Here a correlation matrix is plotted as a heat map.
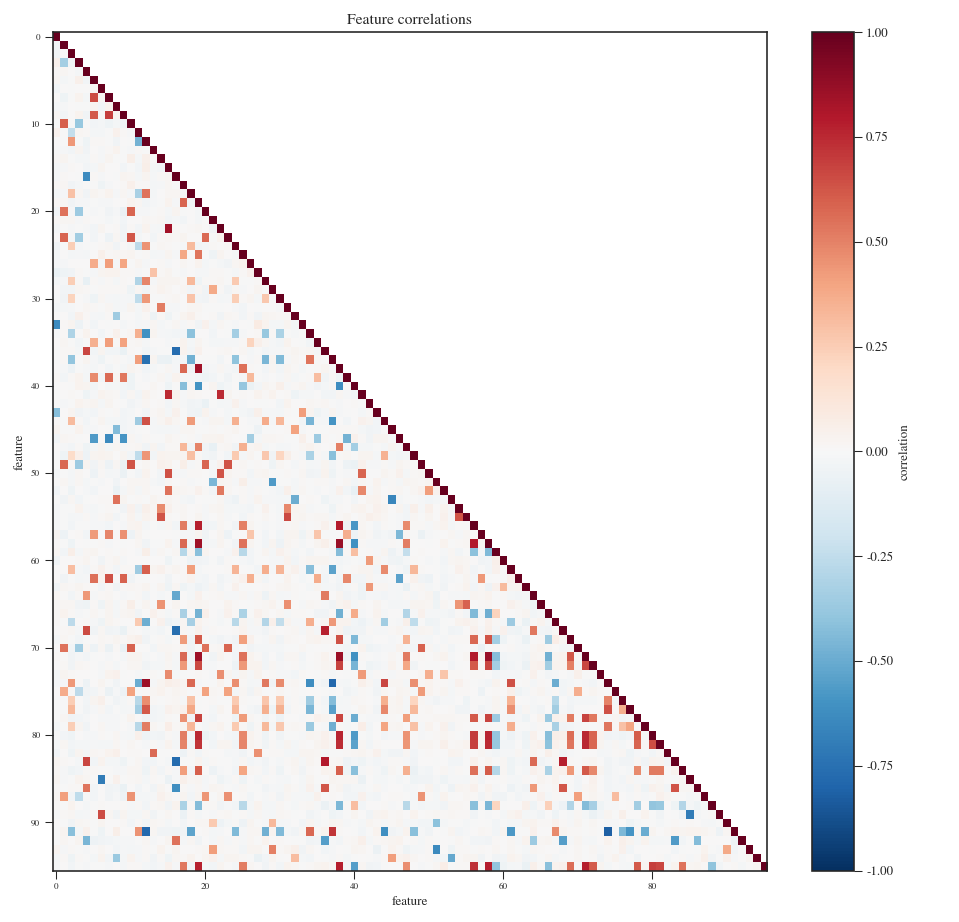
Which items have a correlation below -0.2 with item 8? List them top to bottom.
32, 45, 94
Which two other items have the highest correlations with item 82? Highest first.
13, 27
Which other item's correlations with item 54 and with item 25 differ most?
55
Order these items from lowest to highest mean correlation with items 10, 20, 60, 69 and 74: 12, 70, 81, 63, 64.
64, 63, 81, 12, 70
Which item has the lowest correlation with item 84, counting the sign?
40
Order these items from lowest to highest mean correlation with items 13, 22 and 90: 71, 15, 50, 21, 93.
71, 21, 93, 50, 15
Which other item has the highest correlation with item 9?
7
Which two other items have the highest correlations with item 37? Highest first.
91, 34
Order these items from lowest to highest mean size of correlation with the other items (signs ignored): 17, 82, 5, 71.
82, 5, 17, 71
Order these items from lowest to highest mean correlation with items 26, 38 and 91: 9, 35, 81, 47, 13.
13, 35, 9, 47, 81
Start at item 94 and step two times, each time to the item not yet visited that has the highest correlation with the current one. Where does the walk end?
32
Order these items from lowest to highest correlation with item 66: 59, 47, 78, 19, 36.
19, 78, 47, 36, 59
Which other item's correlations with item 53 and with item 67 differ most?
45
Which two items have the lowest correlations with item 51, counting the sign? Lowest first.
93, 29
